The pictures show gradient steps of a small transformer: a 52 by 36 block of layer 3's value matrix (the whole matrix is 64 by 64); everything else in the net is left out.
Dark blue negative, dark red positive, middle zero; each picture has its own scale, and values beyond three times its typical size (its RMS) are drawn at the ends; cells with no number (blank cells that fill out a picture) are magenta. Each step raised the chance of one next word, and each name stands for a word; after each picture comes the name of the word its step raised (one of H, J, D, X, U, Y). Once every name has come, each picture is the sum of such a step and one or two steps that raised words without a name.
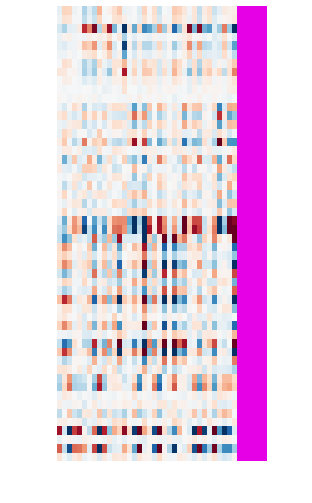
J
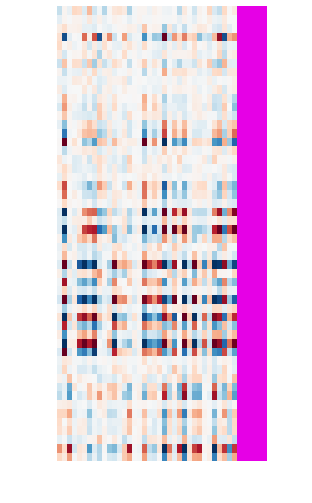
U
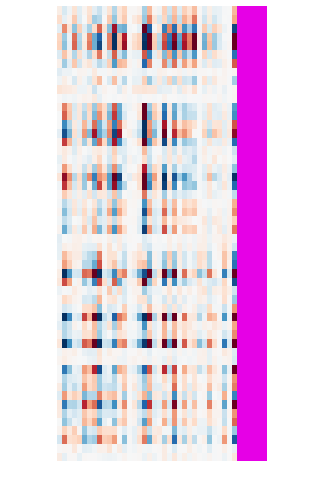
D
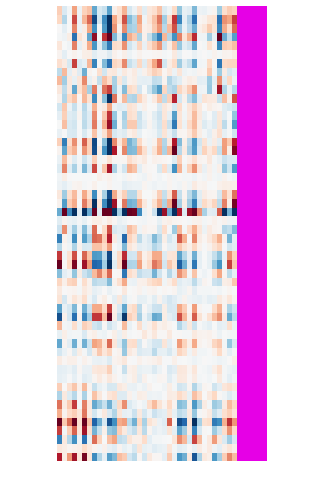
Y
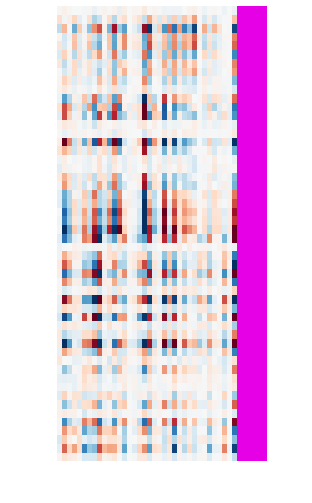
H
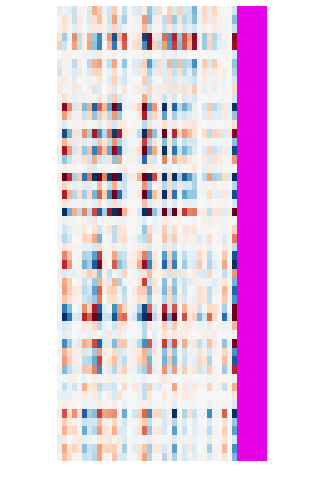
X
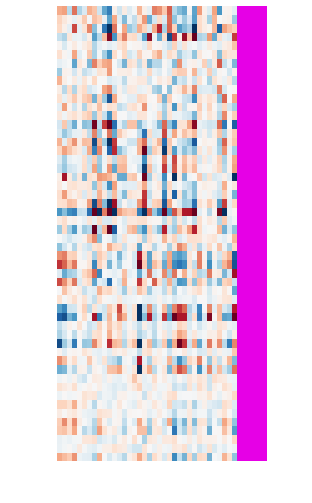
Y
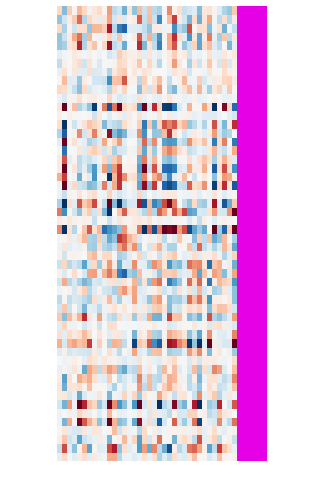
D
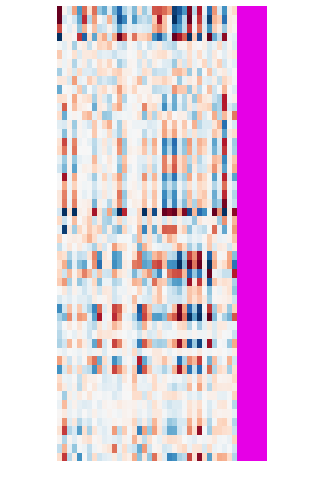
Y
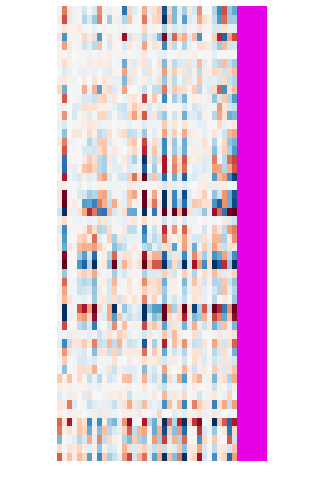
Y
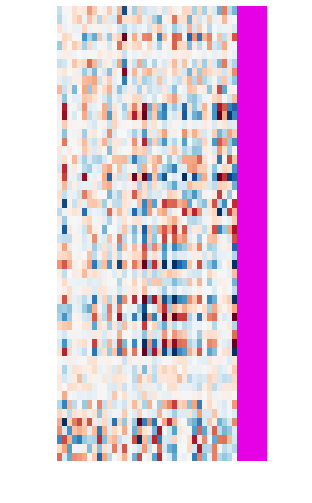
H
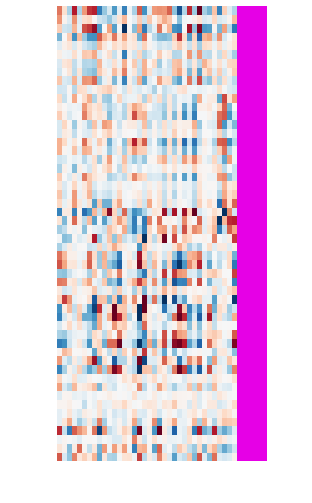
H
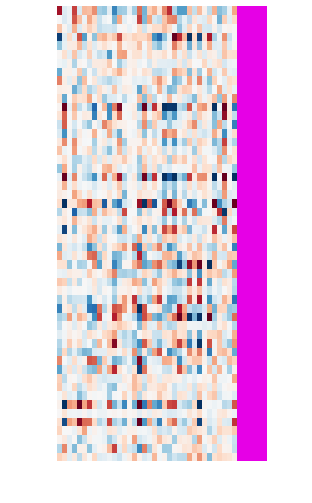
H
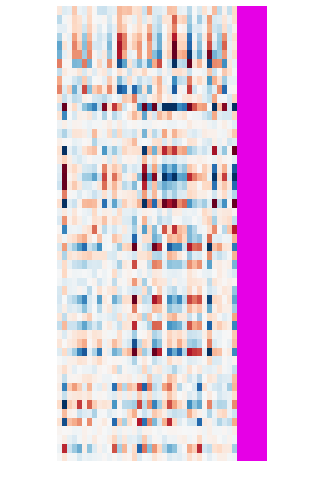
J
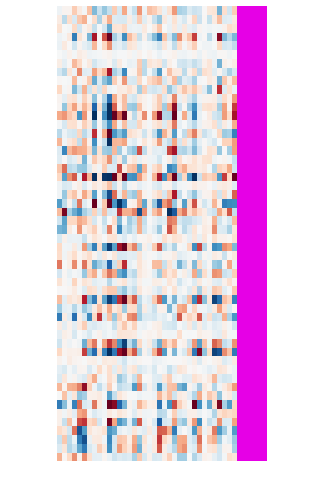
J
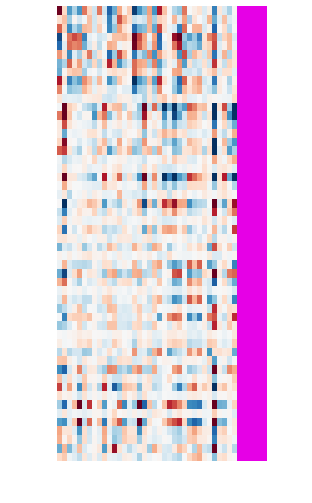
H
